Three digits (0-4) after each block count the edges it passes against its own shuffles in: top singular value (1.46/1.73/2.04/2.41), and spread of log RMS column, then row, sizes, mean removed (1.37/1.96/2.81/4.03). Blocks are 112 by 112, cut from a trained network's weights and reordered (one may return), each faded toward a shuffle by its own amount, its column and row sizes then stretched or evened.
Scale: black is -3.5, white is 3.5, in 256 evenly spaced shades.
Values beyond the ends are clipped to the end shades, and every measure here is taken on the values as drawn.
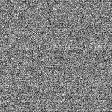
2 0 0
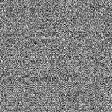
4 1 0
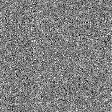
0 1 1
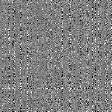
2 4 2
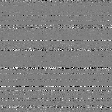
3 1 4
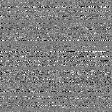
1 1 4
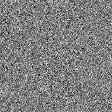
0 2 0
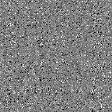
0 2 2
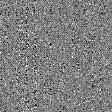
0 3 0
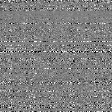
2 2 4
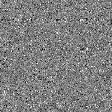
2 0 1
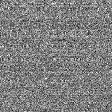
3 0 1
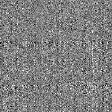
2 2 2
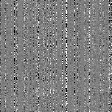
3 4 1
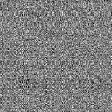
4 3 0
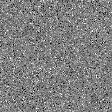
0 1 1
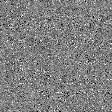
0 1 2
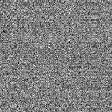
3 1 0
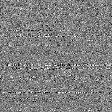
3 0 3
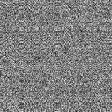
4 1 0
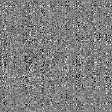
1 3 3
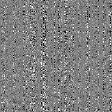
2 4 2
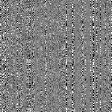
4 4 0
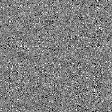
2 2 1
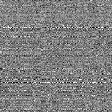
4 0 3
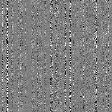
2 4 0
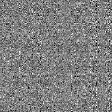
2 3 0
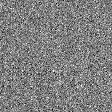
0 0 1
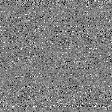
0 1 3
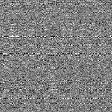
4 1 3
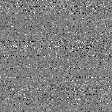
0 0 3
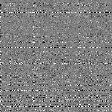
2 2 4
